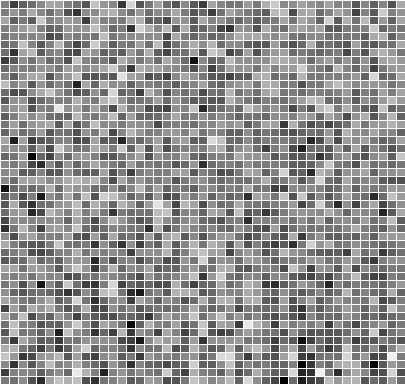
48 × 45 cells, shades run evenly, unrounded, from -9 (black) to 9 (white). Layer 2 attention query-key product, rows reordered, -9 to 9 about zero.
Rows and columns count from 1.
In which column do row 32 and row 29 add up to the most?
9
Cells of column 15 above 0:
17
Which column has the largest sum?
39
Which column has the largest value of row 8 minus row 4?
26
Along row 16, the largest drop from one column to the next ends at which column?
32
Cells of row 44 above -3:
37
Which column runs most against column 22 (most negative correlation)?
34
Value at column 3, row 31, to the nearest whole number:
-2
